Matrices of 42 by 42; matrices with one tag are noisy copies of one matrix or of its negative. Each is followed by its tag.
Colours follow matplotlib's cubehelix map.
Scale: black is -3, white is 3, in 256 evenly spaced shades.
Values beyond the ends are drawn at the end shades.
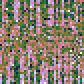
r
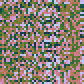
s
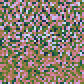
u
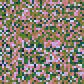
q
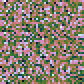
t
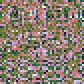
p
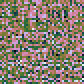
p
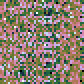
s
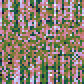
r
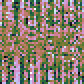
r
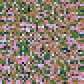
t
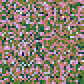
t
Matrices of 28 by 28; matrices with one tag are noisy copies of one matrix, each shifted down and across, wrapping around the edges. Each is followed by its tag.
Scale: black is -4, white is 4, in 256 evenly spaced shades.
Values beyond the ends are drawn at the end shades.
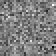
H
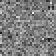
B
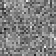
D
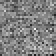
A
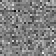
A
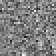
H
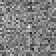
A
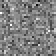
H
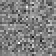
B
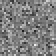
H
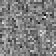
H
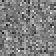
H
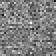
A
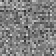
A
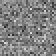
B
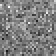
D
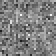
D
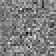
B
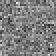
B
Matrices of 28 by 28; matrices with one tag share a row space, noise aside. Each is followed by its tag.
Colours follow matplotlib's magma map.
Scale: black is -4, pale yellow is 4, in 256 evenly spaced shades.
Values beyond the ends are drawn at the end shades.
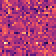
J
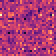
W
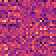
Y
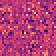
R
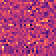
R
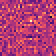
W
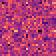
J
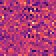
R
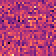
W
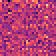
J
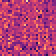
J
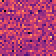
W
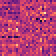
Y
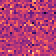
R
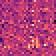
R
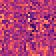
R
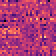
Y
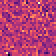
J
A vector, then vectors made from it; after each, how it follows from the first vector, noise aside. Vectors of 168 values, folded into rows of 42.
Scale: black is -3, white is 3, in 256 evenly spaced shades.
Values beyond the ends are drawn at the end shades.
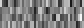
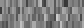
wrapped around, negated, shrunk.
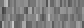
reversed, negated, shrunk.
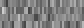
reversed, shrunk.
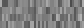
shrunk.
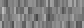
reversed, shrunk.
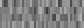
shrunk.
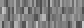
reversed, shrunk.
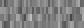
wrapped around, negated, shrunk.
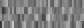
reversed, negated, shrunk.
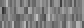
reversed, negated, shrunk.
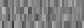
reversed, shrunk.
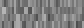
reversed, shrunk.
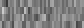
reversed, shrunk.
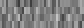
wrapped around, negated, shrunk.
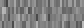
reversed, shrunk.
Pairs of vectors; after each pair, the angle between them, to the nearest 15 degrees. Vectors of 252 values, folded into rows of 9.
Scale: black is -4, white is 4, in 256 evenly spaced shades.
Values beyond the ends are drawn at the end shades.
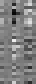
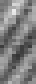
105 degrees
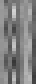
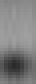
75 degrees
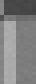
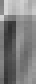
165 degrees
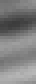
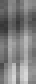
45 degrees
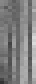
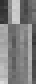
120 degrees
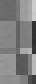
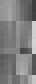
165 degrees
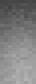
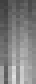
30 degrees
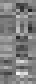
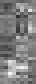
135 degrees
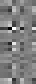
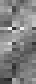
135 degrees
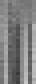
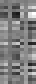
75 degrees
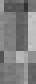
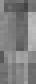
15 degrees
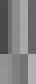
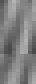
75 degrees
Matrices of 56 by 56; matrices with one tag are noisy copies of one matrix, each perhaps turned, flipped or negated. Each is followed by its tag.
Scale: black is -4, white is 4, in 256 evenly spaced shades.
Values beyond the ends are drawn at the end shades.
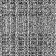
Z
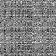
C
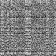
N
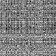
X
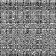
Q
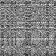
N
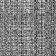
X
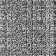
Q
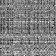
X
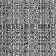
C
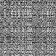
C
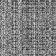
X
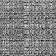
C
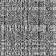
N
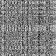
N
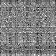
Q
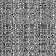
C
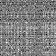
X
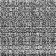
Q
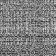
X
